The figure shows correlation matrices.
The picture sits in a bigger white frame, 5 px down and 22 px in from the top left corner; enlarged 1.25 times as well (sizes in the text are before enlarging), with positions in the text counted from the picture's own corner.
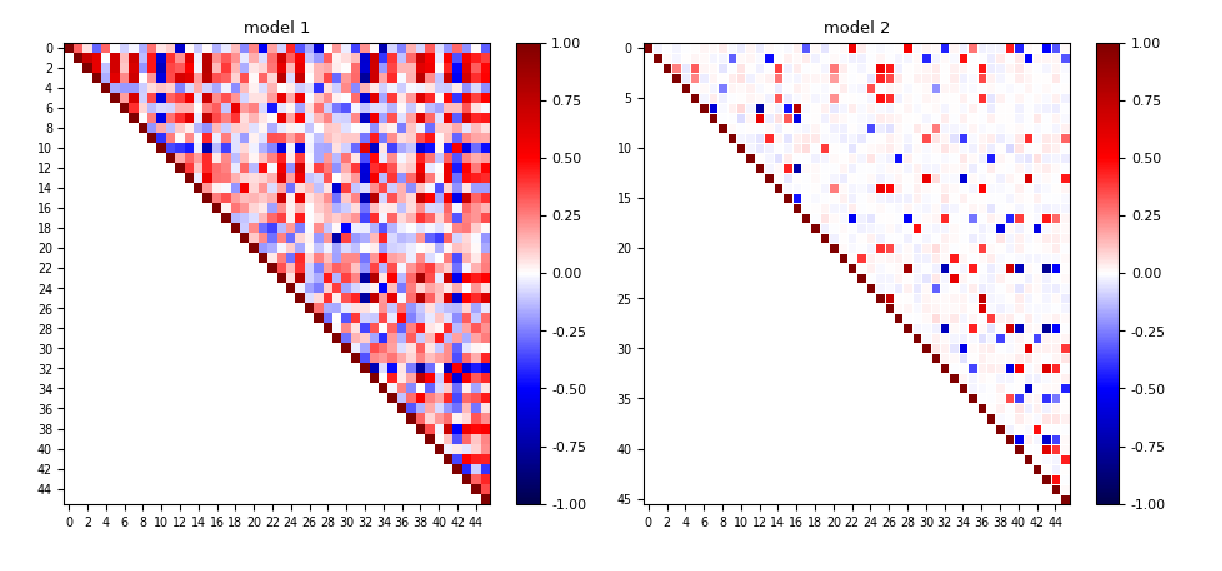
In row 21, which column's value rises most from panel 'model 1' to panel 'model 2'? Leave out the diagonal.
0
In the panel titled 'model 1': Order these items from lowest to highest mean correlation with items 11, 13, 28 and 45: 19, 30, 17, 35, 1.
19, 30, 17, 35, 1
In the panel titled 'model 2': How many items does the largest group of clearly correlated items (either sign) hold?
10
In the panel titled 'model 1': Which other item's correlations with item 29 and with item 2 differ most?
15
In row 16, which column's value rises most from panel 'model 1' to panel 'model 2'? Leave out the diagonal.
6
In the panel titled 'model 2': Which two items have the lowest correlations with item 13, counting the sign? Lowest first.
34, 1
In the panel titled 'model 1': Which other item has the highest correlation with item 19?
14
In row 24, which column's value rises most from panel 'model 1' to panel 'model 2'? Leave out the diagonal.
34
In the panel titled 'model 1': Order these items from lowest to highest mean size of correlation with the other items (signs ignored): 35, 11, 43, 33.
11, 35, 43, 33
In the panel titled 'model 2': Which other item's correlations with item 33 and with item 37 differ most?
23
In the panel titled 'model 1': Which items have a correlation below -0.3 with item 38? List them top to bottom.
10, 32, 42
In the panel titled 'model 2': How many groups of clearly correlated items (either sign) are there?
9
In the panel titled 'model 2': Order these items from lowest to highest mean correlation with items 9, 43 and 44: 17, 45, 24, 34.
34, 24, 45, 17
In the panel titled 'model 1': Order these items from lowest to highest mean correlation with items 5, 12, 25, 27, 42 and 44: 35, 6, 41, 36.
36, 6, 35, 41
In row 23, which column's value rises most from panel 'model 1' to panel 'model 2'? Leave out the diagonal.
32
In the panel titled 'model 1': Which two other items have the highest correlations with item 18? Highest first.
6, 7
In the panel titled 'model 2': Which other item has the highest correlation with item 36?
25
